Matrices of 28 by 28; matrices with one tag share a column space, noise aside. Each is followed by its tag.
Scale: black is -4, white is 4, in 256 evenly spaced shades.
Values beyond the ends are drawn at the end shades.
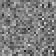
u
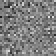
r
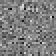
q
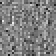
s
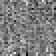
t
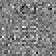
q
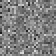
r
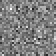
q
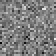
q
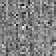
s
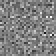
r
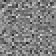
r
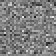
r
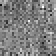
t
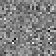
q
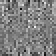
t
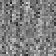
s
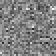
q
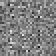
r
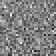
u
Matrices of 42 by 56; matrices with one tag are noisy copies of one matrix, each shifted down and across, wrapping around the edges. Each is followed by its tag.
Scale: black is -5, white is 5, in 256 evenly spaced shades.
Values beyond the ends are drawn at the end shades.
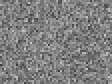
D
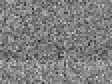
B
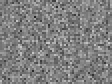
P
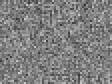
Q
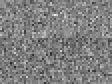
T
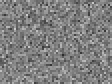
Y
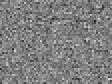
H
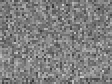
T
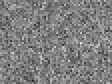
P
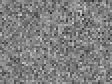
D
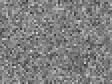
H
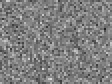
P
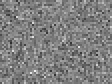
Q
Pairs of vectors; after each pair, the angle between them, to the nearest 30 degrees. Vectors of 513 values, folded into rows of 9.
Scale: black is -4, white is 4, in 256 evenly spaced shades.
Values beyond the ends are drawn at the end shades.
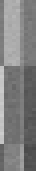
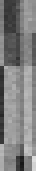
150 degrees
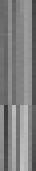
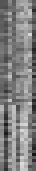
30 degrees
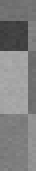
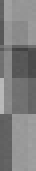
90 degrees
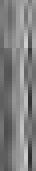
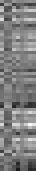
90 degrees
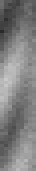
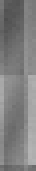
60 degrees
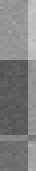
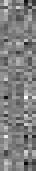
90 degrees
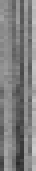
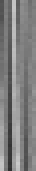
120 degrees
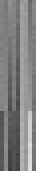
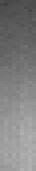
90 degrees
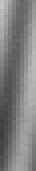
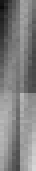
120 degrees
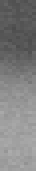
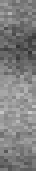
60 degrees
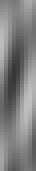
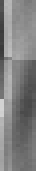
120 degrees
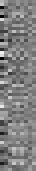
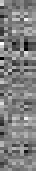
60 degrees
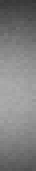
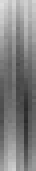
150 degrees
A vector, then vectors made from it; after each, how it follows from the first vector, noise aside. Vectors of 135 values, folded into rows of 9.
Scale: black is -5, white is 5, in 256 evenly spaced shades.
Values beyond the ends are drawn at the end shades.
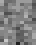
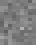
wrapped around, negated, shrunk.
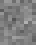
wrapped around, negated, shrunk.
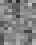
reversed.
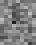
wrapped around.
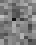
wrapped around.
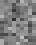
wrapped around.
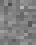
wrapped around, negated, shrunk.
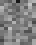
reversed.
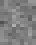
wrapped around, negated, shrunk.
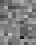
wrapped around.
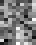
negated, scaled up.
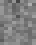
reversed, shrunk.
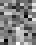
negated, scaled up.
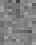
reversed, shrunk.
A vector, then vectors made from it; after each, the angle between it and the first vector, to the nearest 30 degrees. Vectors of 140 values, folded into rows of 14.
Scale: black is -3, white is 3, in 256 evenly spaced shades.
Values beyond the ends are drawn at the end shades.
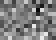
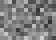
30 degrees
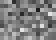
60 degrees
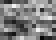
120 degrees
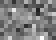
30 degrees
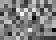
90 degrees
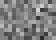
150 degrees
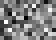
90 degrees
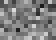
30 degrees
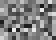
60 degrees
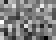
120 degrees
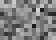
150 degrees
